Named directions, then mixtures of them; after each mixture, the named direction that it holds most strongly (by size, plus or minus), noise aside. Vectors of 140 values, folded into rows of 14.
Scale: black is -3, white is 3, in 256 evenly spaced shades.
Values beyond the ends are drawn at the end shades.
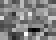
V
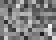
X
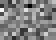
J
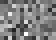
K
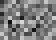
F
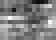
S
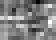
S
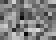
V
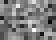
S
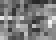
S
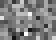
V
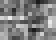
S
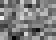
V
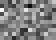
J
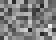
X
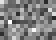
F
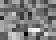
V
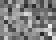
X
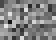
K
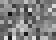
K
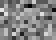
J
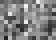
K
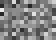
J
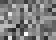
K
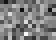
K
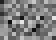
F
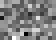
V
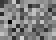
F
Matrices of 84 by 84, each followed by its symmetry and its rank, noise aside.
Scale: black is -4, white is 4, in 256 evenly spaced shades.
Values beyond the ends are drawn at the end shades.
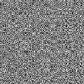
no symmetry, rank eight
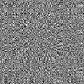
antisymmetric, rank eight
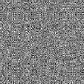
antisymmetric, rank eight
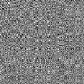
antisymmetric, rank eight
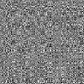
no symmetry, rank six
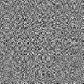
no symmetry, rank seven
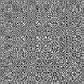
symmetric, rank six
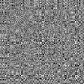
symmetric, rank eight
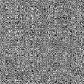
no symmetry, rank eight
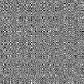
antisymmetric, rank six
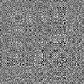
symmetric, rank eight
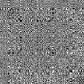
symmetric, rank six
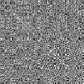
symmetric, rank seven
